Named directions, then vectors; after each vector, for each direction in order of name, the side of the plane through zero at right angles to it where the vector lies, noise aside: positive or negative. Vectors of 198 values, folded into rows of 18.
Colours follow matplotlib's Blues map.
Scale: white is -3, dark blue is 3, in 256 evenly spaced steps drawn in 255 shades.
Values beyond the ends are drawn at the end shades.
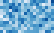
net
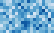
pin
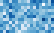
positive, negative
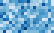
negative, positive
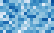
positive, negative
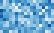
negative, negative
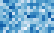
positive, negative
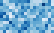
negative, positive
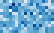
positive, positive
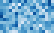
negative, negative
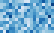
positive, negative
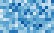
positive, positive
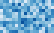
positive, positive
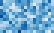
negative, positive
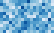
negative, positive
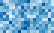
negative, positive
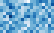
positive, negative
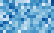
positive, negative
